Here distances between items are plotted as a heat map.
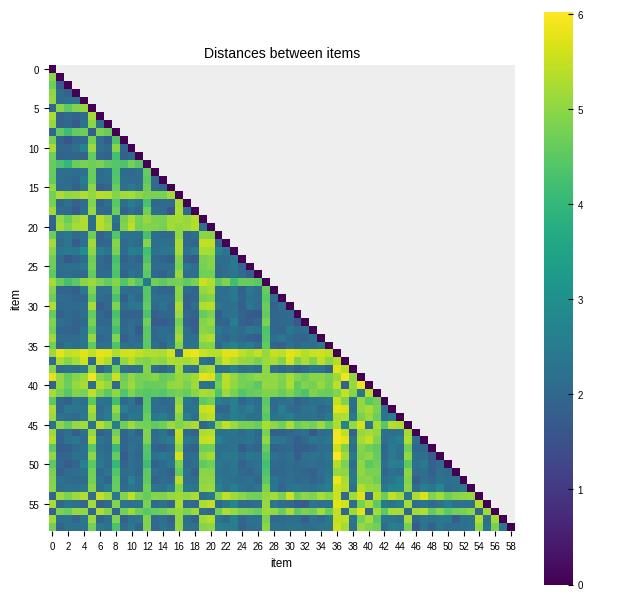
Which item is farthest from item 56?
39
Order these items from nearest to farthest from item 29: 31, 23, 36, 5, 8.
31, 23, 8, 5, 36
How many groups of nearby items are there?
5
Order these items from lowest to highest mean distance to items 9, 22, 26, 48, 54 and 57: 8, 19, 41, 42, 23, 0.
42, 23, 8, 0, 19, 41
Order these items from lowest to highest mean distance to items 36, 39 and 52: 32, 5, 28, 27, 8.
32, 28, 27, 8, 5
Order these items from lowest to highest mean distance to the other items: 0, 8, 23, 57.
57, 23, 8, 0
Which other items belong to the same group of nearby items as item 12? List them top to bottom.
27
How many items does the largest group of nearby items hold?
43
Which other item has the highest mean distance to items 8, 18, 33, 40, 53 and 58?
36
